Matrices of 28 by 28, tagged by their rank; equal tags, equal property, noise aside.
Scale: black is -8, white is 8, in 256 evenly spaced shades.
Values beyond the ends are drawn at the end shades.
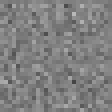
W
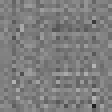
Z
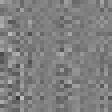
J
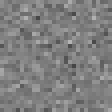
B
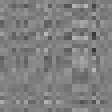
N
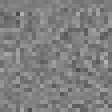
W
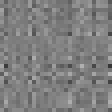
N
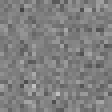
W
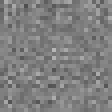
W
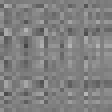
N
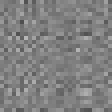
J
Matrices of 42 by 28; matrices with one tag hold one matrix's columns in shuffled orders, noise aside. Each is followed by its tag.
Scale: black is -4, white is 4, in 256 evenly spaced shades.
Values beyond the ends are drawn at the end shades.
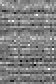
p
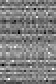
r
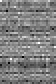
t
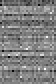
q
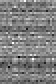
t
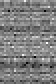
t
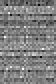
q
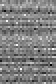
p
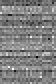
q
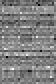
q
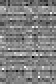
q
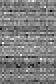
t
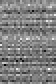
p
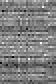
t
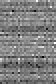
t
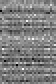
p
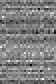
r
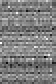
t
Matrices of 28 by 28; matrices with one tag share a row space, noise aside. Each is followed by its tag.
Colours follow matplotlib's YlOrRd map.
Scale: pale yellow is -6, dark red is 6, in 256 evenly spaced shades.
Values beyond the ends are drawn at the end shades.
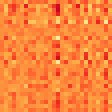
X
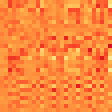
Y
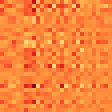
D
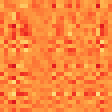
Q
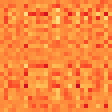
X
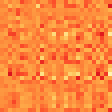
Y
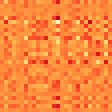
X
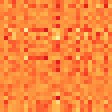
X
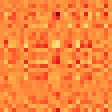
X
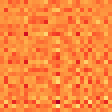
X
